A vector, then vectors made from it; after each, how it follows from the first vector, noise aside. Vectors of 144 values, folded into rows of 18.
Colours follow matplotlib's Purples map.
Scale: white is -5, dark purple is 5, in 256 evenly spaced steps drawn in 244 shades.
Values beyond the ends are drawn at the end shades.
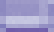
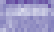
reversed.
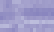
wrapped around, negated, shrunk.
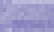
wrapped around, negated, shrunk.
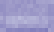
shrunk.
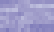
wrapped around, negated, shrunk.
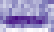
negated, scaled up.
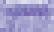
reversed, negated.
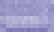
shrunk.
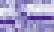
wrapped around, scaled up.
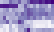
wrapped around, scaled up.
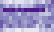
wrapped around, scaled up.
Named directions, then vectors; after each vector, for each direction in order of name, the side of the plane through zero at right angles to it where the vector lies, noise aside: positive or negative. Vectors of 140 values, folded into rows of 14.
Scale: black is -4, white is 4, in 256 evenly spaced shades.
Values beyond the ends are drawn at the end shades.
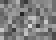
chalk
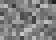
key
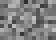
positive, negative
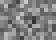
negative, positive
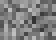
negative, positive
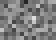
positive, negative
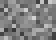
positive, negative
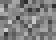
positive, negative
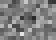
negative, positive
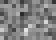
positive, positive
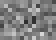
negative, positive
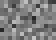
negative, positive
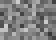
positive, positive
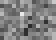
negative, negative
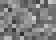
positive, negative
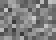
positive, negative
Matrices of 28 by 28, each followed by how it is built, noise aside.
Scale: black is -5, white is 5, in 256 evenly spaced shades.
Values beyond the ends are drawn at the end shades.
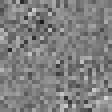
block diagonal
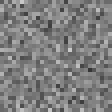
noise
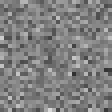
low rank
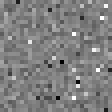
sparse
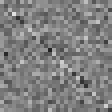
diagonal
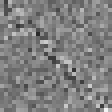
banded
